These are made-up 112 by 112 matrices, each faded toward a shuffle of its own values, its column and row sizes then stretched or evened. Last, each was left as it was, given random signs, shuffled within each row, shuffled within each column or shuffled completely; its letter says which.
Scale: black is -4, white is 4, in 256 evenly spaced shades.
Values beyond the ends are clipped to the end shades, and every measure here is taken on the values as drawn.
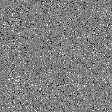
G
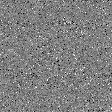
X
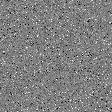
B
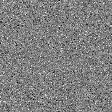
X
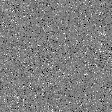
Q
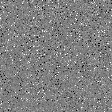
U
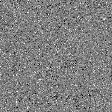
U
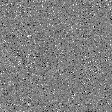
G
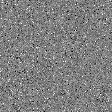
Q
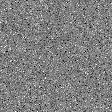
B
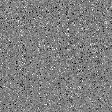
G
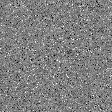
X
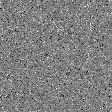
B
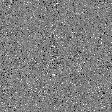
U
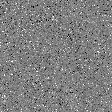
B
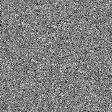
Q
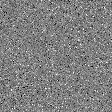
B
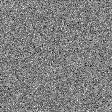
B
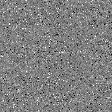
U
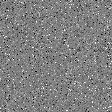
Q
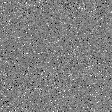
X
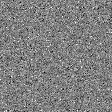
X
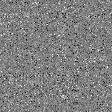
G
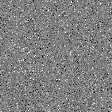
Q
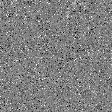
U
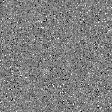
G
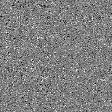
G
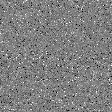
X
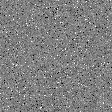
B
